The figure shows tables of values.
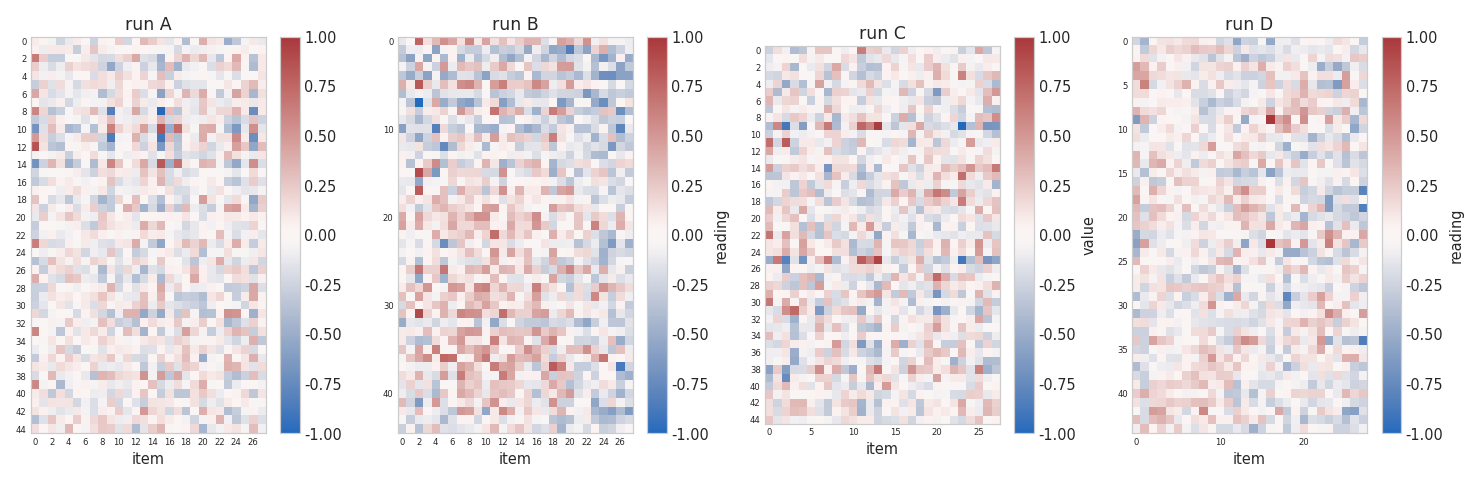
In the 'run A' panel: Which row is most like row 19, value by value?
31
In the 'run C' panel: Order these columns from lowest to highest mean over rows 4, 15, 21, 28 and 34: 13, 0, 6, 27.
13, 27, 0, 6
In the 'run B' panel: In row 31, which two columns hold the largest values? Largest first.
2, 12
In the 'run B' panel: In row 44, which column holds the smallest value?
19
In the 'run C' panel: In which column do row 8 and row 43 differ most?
11
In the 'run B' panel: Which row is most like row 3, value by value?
40
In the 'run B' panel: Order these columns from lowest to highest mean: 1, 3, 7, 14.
1, 3, 14, 7
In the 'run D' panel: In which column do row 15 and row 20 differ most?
12
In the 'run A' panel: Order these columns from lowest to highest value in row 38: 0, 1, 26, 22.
0, 1, 22, 26
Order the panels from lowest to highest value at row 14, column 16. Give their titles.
run A, run D, run C, run B
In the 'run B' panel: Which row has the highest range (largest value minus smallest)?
37
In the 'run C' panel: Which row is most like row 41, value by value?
44
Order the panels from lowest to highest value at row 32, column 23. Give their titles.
run A, run B, run C, run D
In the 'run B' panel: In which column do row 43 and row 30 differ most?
5
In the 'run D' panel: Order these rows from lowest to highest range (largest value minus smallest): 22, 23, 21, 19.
21, 22, 19, 23
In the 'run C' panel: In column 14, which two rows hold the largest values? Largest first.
40, 28
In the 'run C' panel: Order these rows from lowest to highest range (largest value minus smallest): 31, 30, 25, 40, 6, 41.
41, 6, 40, 30, 31, 25
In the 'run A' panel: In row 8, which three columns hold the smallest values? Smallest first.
15, 9, 26
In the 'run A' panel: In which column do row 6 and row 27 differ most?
12
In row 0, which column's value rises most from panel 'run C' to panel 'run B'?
2
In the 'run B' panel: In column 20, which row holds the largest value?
26
